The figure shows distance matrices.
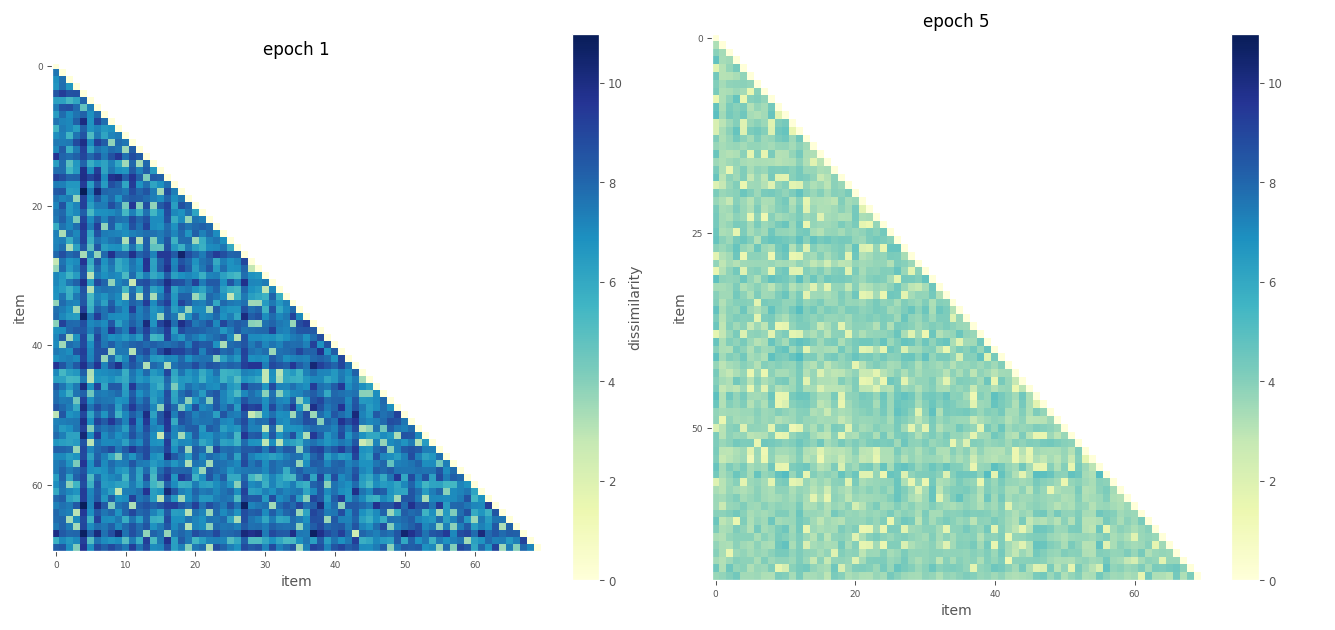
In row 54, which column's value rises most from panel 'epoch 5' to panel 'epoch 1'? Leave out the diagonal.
43
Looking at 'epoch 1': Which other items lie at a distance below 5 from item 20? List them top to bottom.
10, 12, 14, 25, 33
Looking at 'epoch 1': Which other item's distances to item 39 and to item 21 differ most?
58
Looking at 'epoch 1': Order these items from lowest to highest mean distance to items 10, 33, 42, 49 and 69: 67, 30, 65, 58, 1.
30, 65, 58, 1, 67
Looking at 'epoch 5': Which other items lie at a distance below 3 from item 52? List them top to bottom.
6, 34, 36
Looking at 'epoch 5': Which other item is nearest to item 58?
48
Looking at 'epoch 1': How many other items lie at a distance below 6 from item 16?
3
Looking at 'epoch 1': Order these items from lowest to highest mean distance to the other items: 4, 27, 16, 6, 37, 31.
31, 37, 6, 27, 16, 4
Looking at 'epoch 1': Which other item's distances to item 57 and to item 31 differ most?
11
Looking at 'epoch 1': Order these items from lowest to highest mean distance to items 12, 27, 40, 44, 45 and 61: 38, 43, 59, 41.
59, 38, 41, 43
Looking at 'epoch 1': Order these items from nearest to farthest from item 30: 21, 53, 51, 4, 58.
21, 53, 58, 51, 4
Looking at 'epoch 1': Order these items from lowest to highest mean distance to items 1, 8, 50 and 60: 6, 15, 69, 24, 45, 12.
45, 24, 15, 12, 69, 6
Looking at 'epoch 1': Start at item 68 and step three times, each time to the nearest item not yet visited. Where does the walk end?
28
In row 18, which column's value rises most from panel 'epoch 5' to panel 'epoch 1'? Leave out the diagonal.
37
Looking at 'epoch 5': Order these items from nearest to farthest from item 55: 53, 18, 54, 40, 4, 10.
10, 18, 54, 53, 4, 40
